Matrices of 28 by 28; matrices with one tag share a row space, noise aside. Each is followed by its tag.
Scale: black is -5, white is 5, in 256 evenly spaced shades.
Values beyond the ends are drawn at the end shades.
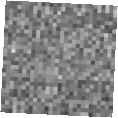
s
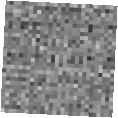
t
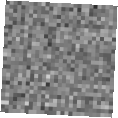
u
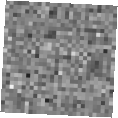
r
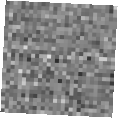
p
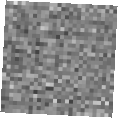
r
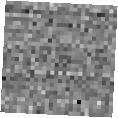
t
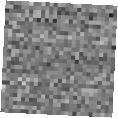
p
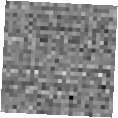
t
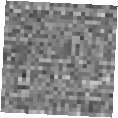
p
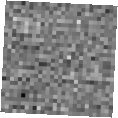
p
